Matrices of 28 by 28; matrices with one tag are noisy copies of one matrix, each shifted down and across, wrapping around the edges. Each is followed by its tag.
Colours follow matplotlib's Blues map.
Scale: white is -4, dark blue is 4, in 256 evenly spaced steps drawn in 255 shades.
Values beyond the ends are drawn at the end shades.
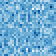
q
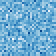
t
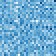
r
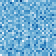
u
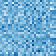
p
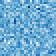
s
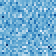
r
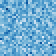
s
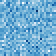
r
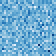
r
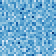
u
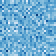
t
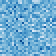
p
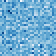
p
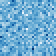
s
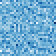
t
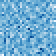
s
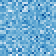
p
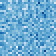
p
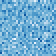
r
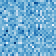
u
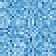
t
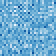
r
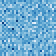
r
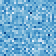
t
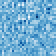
q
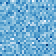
r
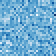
t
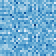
t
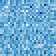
r
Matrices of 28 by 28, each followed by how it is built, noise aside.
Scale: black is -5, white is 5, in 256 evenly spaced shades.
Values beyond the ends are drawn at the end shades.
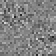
block diagonal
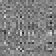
low rank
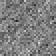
Hankel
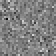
block diagonal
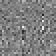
low rank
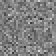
low rank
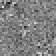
block diagonal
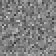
noise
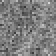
smooth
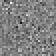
block diagonal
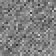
Hankel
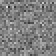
low rank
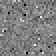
sparse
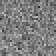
noise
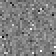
sparse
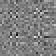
low rank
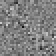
block diagonal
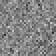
Hankel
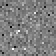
sparse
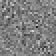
block diagonal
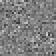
block diagonal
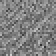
Hankel
